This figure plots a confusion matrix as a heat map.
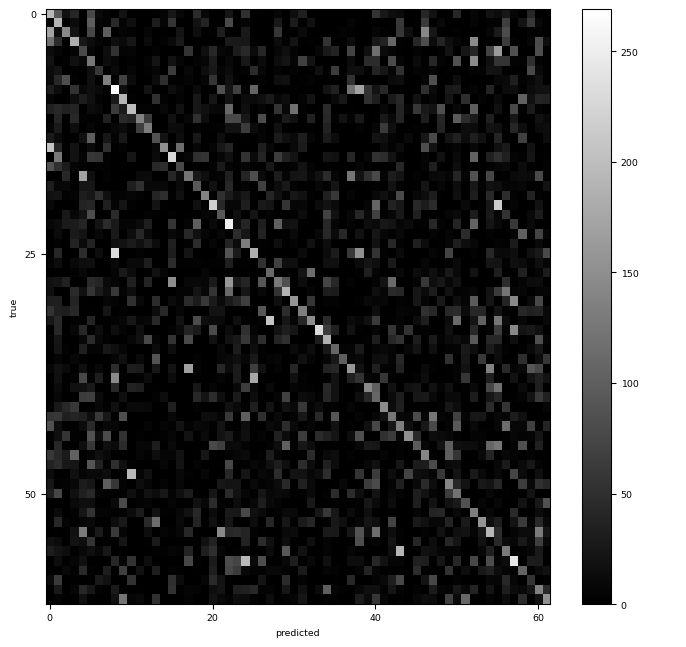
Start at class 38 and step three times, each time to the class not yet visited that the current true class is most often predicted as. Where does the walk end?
37
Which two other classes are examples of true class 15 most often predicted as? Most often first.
1, 52
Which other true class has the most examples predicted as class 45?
42
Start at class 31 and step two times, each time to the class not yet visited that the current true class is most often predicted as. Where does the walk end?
28
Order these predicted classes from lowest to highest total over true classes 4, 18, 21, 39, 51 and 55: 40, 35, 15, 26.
15, 35, 26, 40
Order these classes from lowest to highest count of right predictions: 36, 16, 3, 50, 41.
16, 36, 50, 41, 3
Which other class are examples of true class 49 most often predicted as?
7
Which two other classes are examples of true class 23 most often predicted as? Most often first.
58, 60
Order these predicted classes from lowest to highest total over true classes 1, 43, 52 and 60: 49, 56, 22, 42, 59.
49, 42, 22, 59, 56
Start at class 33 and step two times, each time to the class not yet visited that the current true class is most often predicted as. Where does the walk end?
24
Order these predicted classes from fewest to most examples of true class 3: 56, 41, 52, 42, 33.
33, 41, 56, 42, 52
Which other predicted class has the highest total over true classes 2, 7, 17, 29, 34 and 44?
5
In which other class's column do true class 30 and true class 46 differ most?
57
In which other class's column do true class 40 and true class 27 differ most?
32
